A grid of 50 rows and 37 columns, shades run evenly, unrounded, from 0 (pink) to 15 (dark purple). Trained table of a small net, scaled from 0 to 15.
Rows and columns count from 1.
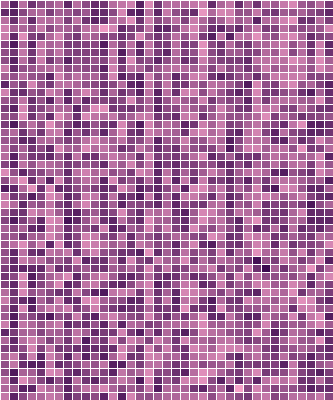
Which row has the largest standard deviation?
24
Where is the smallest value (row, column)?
49, 27
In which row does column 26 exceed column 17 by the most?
32
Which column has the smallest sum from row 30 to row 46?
17
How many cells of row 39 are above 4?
29
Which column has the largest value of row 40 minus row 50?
6
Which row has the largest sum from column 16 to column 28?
21
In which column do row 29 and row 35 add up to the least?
12
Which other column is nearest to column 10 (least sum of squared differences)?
11
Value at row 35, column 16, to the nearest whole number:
10
